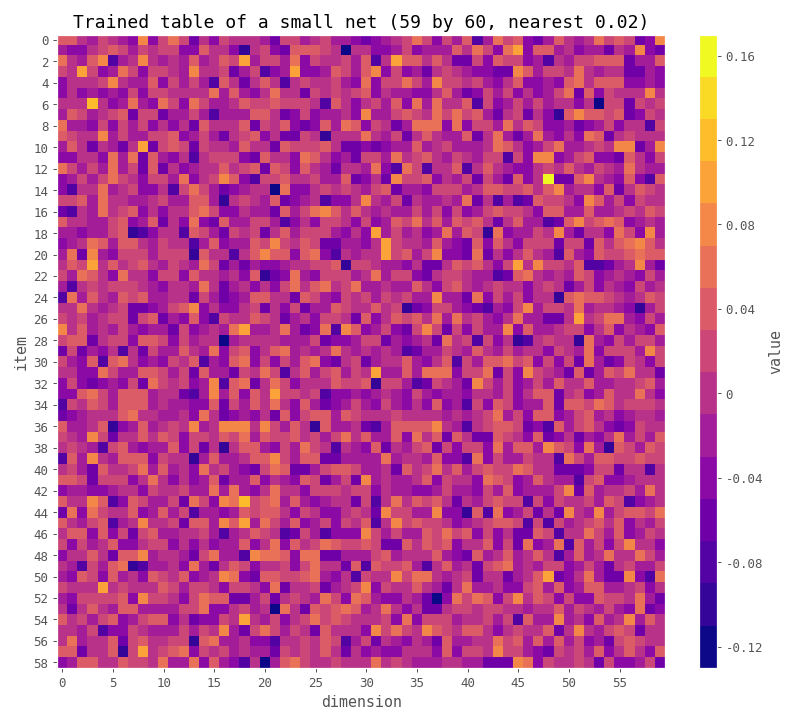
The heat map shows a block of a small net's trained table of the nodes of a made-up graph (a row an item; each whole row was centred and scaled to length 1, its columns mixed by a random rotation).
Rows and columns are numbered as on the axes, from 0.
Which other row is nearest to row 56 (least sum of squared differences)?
57
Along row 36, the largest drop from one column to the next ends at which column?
5
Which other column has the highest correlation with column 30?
9
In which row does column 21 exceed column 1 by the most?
33
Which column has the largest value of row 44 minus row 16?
1
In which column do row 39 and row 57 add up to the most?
8
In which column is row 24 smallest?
49
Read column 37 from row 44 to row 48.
0.08 0.02 0.02 0.02 0.04
